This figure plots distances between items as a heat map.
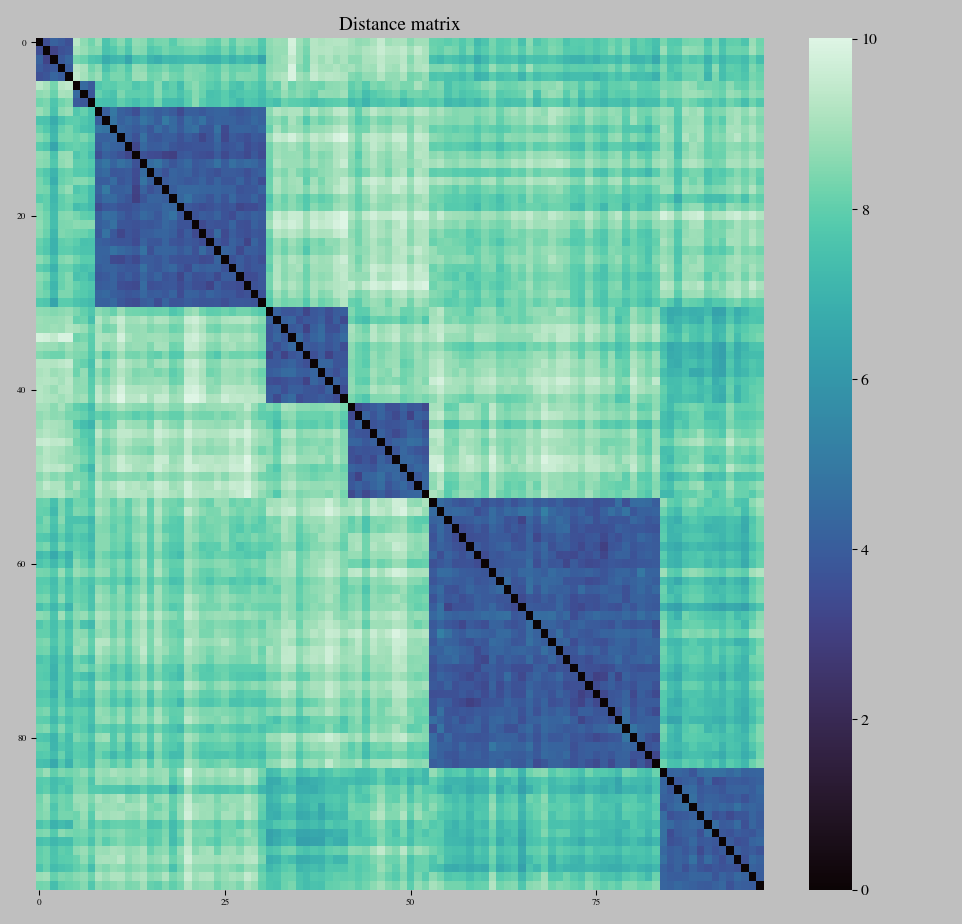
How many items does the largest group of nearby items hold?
31
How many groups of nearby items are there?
7
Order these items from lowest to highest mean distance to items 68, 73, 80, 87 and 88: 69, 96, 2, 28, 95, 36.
69, 95, 96, 2, 36, 28
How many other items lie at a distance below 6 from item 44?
10
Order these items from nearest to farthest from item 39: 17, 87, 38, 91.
38, 91, 87, 17
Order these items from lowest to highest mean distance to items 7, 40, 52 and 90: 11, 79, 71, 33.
33, 79, 71, 11
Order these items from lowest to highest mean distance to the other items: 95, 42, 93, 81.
81, 95, 93, 42
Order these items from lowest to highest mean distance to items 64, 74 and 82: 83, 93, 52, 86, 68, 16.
83, 68, 86, 93, 52, 16
